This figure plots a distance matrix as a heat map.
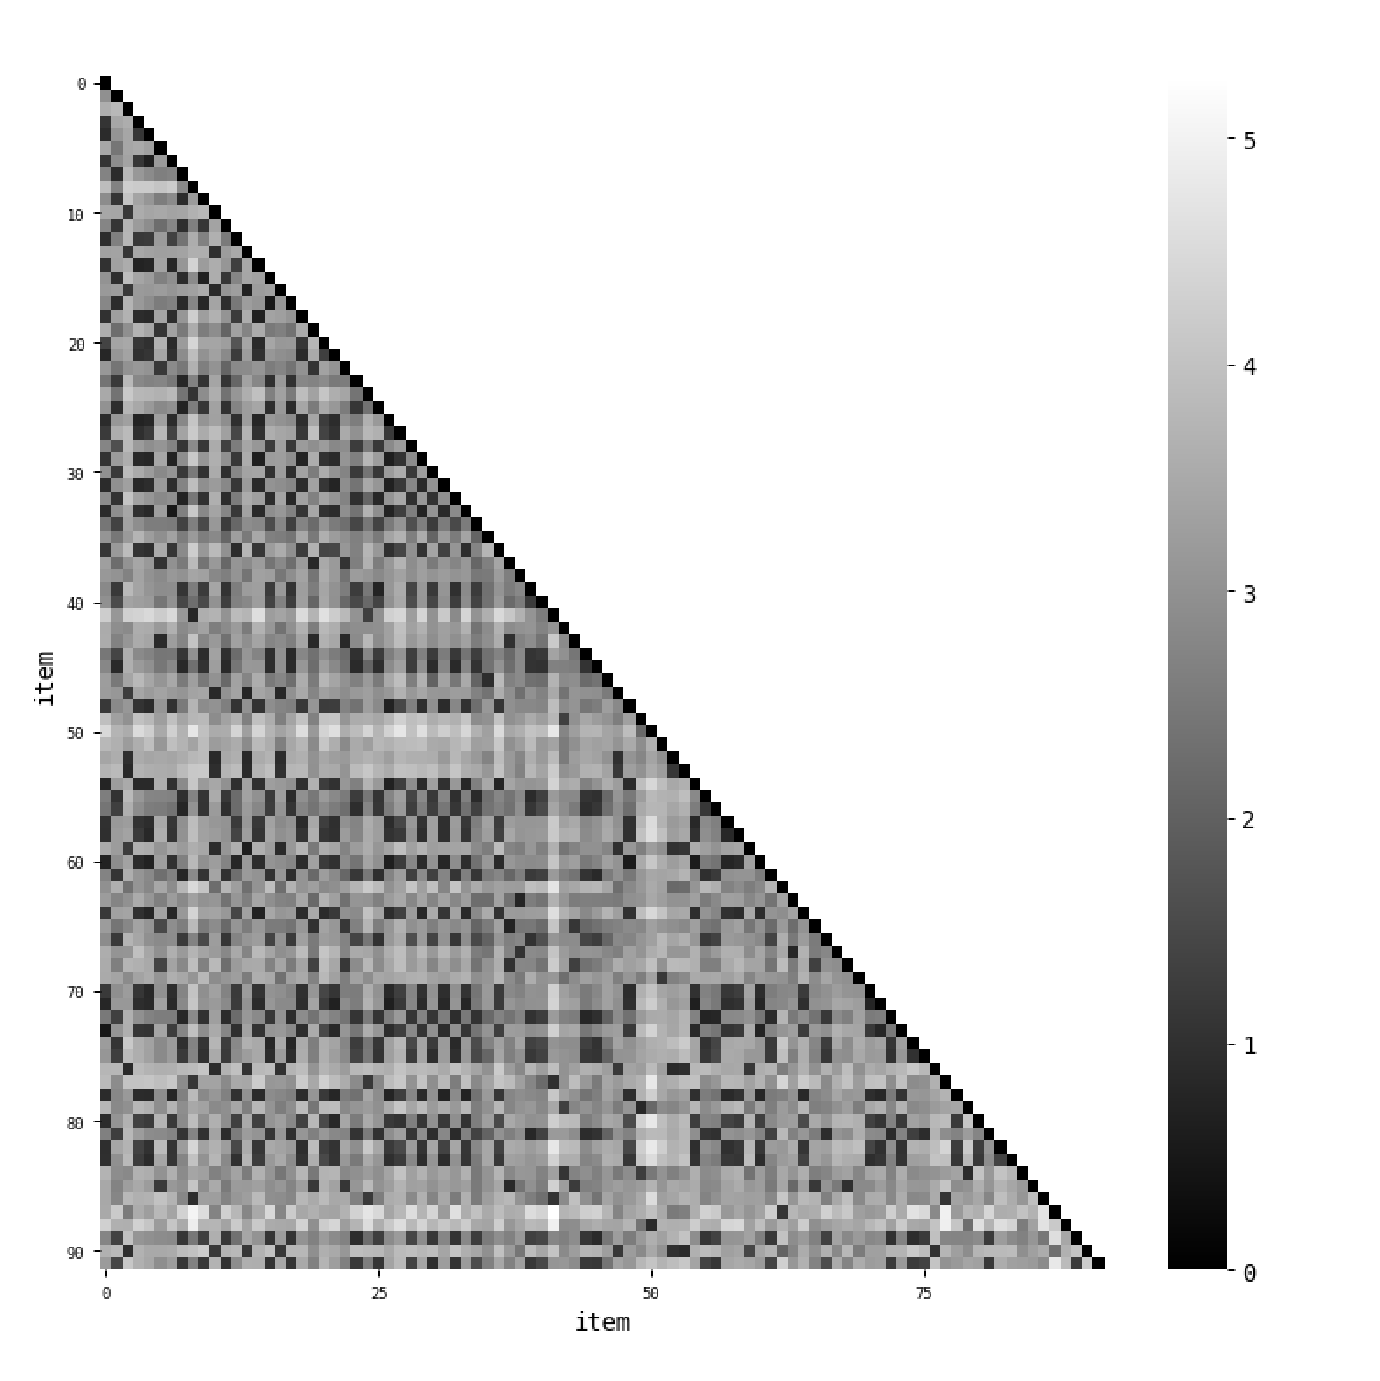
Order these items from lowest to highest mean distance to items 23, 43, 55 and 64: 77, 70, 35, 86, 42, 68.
70, 68, 35, 42, 86, 77
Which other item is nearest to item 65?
37
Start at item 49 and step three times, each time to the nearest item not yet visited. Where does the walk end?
42
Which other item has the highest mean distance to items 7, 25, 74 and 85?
87
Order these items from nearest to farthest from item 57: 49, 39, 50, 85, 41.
39, 85, 49, 41, 50
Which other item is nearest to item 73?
0
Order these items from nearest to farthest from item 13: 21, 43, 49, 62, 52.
52, 62, 49, 43, 21
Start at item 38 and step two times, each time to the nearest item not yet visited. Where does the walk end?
67
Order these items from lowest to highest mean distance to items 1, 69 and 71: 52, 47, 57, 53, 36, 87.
57, 36, 47, 52, 53, 87
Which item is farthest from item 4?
41
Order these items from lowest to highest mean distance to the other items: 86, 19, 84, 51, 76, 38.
19, 38, 84, 86, 76, 51
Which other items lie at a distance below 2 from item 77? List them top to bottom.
8, 24, 41, 86
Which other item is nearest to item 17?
15
